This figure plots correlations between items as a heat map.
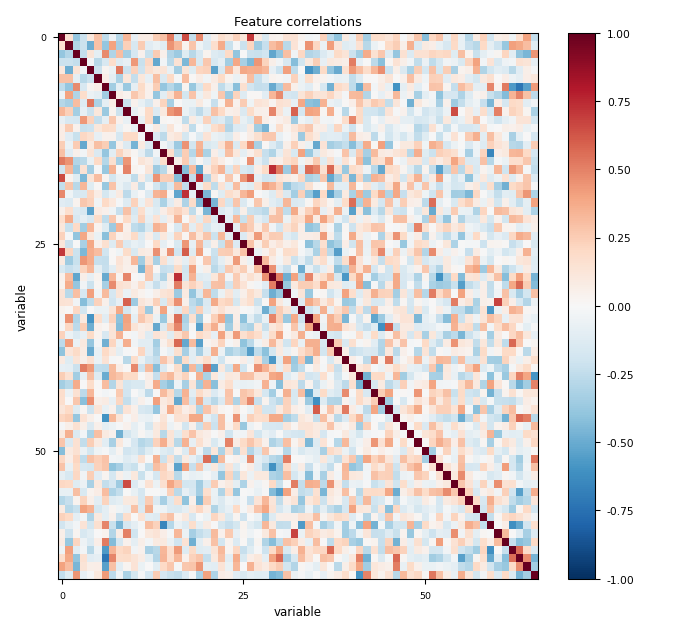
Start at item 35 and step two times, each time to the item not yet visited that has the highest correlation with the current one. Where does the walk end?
39
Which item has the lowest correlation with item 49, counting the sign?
34
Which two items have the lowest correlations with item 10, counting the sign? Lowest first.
13, 32
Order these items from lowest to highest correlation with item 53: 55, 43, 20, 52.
20, 52, 43, 55
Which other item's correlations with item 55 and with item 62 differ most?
63
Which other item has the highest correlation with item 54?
9
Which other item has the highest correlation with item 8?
4
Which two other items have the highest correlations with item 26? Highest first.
0, 17
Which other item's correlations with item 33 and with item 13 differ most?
59
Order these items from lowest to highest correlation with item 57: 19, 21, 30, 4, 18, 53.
21, 30, 53, 18, 19, 4
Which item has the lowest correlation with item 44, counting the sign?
35
